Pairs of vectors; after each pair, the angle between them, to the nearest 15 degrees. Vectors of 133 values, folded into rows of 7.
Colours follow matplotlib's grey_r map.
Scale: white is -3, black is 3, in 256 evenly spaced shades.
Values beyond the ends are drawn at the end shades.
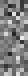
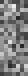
120 degrees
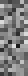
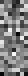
60 degrees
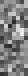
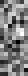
30 degrees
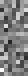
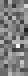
105 degrees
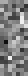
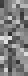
120 degrees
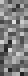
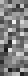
15 degrees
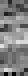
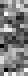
150 degrees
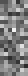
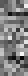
45 degrees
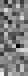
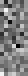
30 degrees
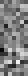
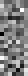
75 degrees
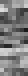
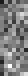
90 degrees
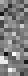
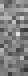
90 degrees
